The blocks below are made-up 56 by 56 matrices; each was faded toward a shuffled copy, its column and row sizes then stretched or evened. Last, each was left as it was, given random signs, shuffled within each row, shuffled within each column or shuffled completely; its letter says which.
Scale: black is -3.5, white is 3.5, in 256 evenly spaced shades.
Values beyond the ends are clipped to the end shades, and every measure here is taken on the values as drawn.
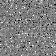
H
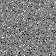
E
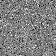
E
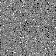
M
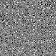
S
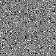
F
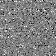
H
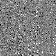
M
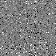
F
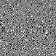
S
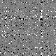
S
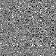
S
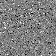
H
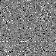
F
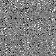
S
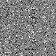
F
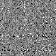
F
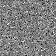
E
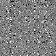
S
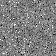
E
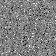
E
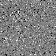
H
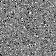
E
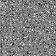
F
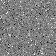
E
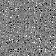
S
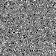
H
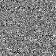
H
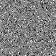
H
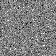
E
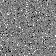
E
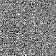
S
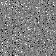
M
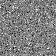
E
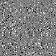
S
